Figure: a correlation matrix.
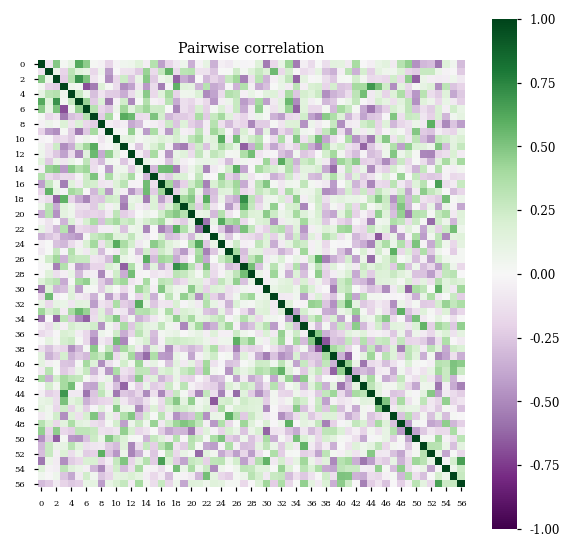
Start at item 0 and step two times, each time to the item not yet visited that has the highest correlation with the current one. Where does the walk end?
2
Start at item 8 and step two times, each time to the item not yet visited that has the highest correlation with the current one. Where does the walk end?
44
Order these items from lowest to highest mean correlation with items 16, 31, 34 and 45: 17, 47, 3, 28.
47, 3, 28, 17
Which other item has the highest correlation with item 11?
7
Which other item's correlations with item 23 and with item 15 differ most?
48
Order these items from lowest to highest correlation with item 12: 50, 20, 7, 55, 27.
20, 50, 55, 27, 7
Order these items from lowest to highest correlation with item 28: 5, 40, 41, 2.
5, 2, 40, 41
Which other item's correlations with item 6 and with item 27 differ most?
18
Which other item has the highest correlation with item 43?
4
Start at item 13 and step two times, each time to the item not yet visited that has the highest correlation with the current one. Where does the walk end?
41
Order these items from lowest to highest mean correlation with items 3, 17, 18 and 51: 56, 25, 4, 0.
0, 56, 25, 4
